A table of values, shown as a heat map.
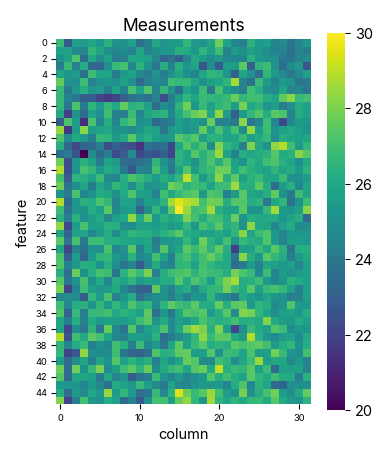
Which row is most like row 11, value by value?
23
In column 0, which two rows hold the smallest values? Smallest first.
10, 14
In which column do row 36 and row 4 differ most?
17
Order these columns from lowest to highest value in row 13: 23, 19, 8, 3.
8, 3, 23, 19
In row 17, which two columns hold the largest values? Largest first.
16, 20
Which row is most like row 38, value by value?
18
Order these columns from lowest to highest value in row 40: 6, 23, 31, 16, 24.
31, 6, 23, 24, 16
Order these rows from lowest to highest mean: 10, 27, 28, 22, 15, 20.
10, 28, 15, 27, 22, 20
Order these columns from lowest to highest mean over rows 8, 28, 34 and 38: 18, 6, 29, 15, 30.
30, 29, 6, 15, 18
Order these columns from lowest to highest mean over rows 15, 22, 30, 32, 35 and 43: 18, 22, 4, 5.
5, 4, 18, 22
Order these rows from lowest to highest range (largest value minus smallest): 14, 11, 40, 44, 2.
2, 40, 44, 11, 14
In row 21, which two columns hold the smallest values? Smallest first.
10, 1
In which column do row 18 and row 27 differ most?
22
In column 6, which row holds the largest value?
44
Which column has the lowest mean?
1
